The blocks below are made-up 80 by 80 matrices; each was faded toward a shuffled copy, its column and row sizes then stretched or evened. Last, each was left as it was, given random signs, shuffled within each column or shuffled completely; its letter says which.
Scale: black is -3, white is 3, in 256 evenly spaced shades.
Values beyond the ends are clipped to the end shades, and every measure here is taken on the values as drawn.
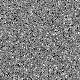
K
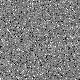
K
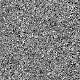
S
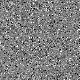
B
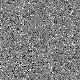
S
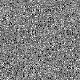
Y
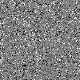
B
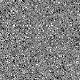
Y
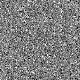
S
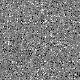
B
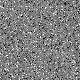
K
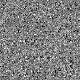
B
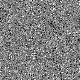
S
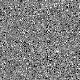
Y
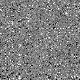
Y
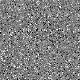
Y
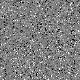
S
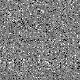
Y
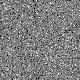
K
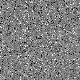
S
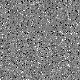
Y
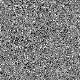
B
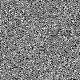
K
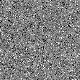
S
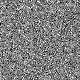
K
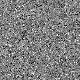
S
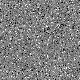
K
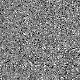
B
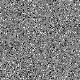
B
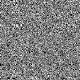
Y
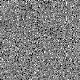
Y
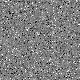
K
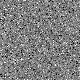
K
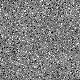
K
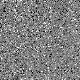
B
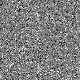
S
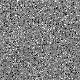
S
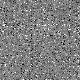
B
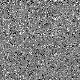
B
